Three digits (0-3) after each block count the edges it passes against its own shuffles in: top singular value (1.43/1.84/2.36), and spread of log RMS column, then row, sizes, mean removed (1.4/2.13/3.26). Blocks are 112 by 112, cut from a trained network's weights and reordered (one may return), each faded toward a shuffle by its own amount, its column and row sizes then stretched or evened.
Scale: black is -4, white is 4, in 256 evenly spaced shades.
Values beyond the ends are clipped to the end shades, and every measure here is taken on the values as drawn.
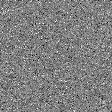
0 0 0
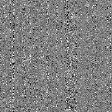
0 3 1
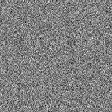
3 0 0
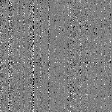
2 3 0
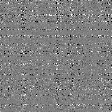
0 2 3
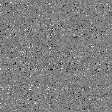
0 1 2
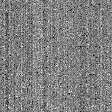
2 1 1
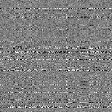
3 1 3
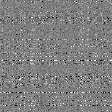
1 1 3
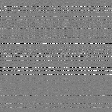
3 0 3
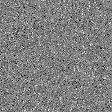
0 1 0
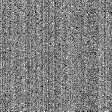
2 0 1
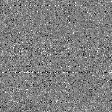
1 1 2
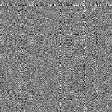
3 2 1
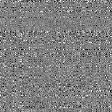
2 2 3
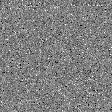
0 0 0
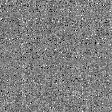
0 0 2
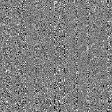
2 3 1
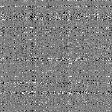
1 2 3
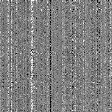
3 3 1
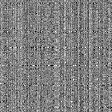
3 1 2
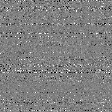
1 1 3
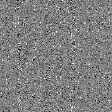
0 2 1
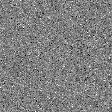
0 1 0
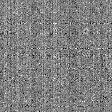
2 0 2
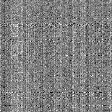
3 1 2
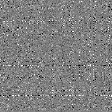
1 2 2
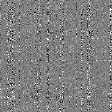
1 3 2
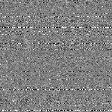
2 0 3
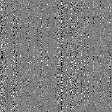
1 3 1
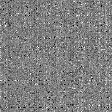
1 1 2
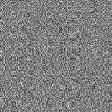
3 2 0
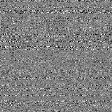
2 0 3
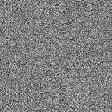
2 0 1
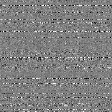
2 0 3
